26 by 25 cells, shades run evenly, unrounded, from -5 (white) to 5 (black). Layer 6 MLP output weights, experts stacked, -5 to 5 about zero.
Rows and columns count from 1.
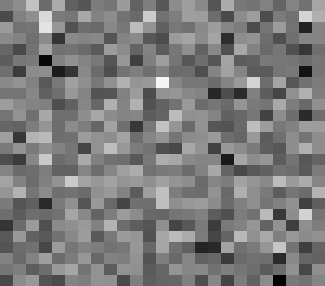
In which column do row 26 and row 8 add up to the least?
13
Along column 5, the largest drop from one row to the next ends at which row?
8
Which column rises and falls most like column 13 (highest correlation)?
20
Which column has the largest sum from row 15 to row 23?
18
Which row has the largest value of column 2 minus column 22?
23
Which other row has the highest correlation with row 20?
9
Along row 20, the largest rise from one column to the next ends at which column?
22
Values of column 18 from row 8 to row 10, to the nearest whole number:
0 2 1
